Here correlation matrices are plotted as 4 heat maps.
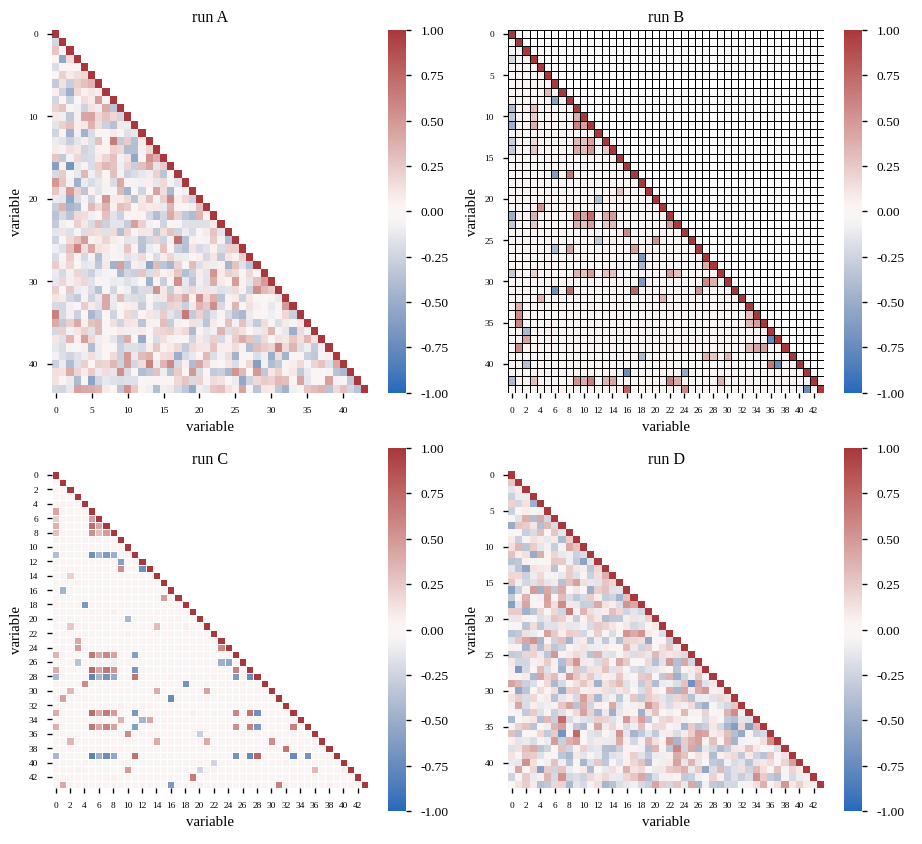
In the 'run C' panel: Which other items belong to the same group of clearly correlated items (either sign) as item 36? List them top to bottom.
10, 20, 41
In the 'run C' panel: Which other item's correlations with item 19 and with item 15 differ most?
42
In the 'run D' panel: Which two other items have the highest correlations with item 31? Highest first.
33, 10
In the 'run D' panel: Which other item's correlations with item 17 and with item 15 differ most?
36
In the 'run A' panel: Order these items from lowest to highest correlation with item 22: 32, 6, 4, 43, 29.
6, 4, 43, 32, 29
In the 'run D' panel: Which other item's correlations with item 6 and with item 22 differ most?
16
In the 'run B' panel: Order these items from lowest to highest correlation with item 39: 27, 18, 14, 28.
18, 14, 28, 27
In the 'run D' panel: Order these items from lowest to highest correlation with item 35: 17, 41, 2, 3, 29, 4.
3, 29, 17, 4, 41, 2
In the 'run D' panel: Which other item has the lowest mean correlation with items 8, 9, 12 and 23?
11
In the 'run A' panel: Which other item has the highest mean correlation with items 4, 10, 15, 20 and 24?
40
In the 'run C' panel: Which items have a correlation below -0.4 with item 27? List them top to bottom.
11, 28, 39
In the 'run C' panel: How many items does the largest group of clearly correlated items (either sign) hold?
12
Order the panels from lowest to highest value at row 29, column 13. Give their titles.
run A, run C, run D, run B
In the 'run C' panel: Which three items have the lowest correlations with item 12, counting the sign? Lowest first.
13, 9, 34
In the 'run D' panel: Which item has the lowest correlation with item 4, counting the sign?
41
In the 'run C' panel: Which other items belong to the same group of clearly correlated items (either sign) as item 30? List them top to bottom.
2, 14, 21, 37
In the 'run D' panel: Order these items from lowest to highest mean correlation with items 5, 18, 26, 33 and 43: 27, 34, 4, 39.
4, 27, 39, 34
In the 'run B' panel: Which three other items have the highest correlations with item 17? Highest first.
31, 8, 26
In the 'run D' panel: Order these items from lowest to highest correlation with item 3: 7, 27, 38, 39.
27, 7, 39, 38
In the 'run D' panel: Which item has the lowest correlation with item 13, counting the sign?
2
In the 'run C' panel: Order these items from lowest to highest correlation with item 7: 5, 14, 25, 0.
14, 0, 25, 5
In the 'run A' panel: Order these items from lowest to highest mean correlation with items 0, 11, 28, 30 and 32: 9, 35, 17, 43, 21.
43, 21, 35, 17, 9
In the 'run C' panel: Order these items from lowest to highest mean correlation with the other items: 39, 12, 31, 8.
39, 12, 31, 8
